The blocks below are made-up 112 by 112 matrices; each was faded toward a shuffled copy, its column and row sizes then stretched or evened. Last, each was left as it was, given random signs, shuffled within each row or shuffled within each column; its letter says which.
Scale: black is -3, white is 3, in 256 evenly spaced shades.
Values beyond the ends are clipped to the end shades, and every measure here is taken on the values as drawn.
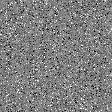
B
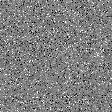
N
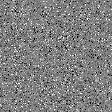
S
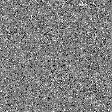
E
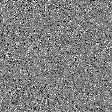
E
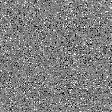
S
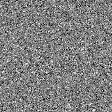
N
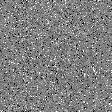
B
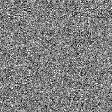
S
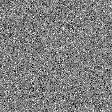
B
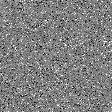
N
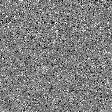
N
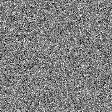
B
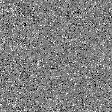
E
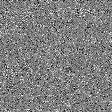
N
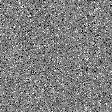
B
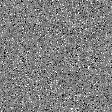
B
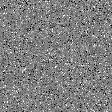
B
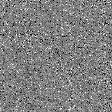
S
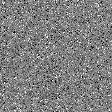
B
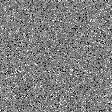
N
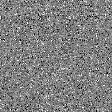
S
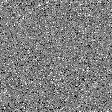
N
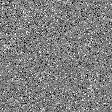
N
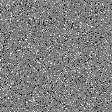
B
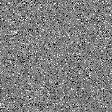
S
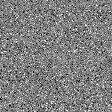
N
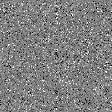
S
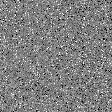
B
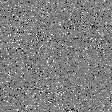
N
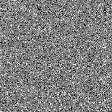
S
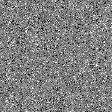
E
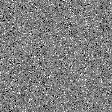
B
